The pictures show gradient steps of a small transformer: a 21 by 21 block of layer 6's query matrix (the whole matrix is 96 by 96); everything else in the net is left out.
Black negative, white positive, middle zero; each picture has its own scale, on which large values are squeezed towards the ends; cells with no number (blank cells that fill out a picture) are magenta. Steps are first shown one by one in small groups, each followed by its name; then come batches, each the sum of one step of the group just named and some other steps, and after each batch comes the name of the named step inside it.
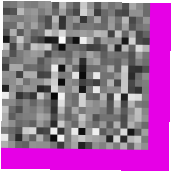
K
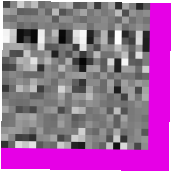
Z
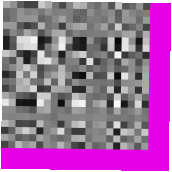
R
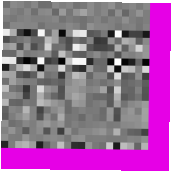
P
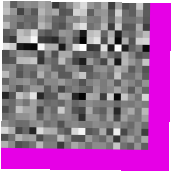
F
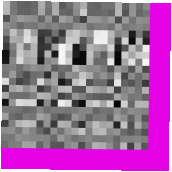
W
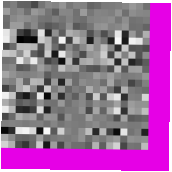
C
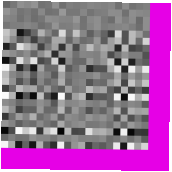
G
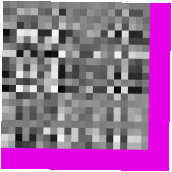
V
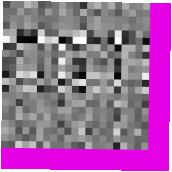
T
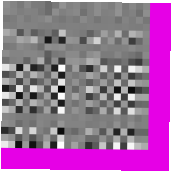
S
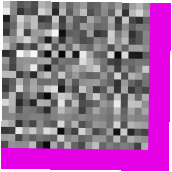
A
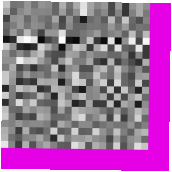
K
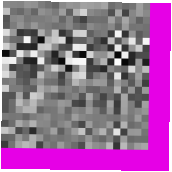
P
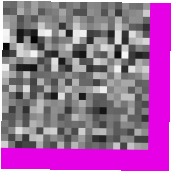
G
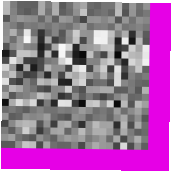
W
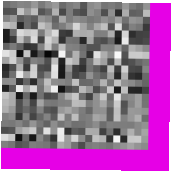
V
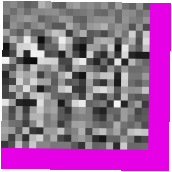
R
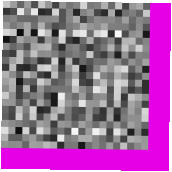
K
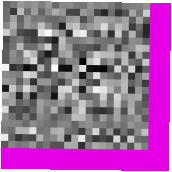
K
